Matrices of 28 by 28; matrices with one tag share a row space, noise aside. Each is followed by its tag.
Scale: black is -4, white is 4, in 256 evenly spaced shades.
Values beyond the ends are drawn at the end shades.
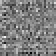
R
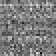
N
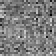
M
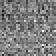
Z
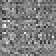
R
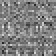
Z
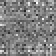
M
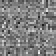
Z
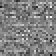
M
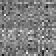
Z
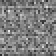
Z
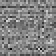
Z
